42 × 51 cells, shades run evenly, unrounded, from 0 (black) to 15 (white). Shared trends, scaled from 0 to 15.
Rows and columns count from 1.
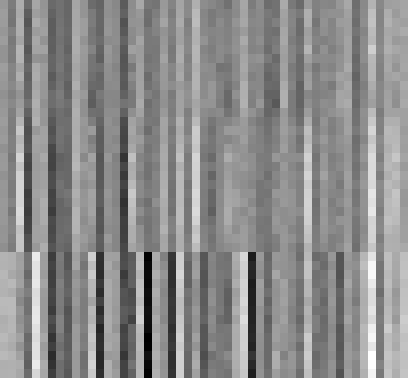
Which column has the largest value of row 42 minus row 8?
12
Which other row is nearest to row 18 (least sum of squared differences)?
24
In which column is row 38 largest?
47
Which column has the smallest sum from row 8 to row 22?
16
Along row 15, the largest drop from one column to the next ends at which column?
4
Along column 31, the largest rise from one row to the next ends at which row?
29
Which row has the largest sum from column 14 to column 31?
22
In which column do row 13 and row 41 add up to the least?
19
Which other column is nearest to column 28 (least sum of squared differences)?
48
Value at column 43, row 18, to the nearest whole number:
8
